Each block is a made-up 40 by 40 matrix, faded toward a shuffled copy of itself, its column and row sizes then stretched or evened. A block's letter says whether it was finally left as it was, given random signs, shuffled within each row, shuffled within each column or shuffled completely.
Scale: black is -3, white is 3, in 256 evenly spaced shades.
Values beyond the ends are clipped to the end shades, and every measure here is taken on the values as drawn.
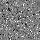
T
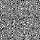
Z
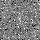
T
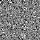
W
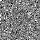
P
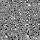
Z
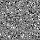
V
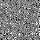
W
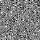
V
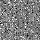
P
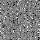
P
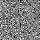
P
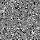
W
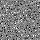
V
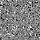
W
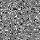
Z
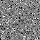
V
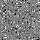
W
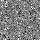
P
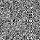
Z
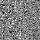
W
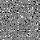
Z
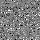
V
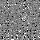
W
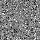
P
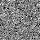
T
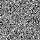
P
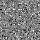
V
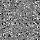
W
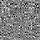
Z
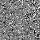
P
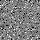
T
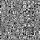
Z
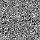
W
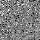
W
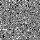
W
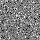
T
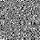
Z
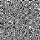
Z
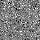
V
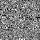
V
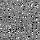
W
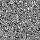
V
